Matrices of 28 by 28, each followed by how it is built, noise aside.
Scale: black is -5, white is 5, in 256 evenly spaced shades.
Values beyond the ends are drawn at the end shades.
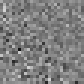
lower triangular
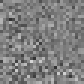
lower triangular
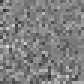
lower triangular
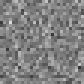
repeating columns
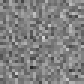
repeating rows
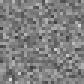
noise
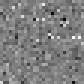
sparse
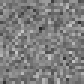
noise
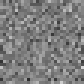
repeating columns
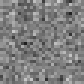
low rank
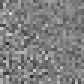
lower triangular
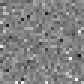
sparse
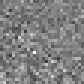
lower triangular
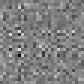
low rank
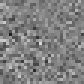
lower triangular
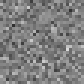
noise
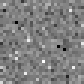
sparse
